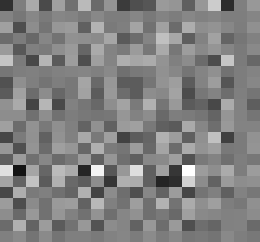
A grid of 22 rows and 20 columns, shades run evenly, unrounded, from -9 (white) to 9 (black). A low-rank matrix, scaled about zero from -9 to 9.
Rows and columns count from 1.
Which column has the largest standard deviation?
15
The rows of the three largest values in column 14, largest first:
17, 16, 12
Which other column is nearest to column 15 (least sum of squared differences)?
11
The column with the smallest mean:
13
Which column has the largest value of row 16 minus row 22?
2
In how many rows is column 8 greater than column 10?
10
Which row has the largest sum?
18
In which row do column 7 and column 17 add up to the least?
1
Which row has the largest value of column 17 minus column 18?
6
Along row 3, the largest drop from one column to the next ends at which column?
8
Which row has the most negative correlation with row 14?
21
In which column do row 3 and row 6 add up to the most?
7
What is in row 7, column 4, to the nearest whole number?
0
